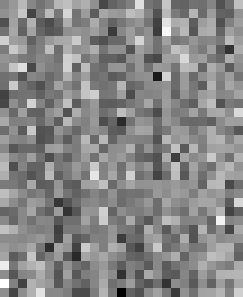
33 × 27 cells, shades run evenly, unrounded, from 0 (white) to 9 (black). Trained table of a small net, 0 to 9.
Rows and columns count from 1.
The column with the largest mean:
18
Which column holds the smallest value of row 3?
19
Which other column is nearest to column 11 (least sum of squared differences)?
20
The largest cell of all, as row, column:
33, 14
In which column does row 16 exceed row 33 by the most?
5
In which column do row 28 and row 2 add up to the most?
9
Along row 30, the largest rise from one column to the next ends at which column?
2
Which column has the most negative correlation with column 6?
4
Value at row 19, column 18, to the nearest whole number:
6
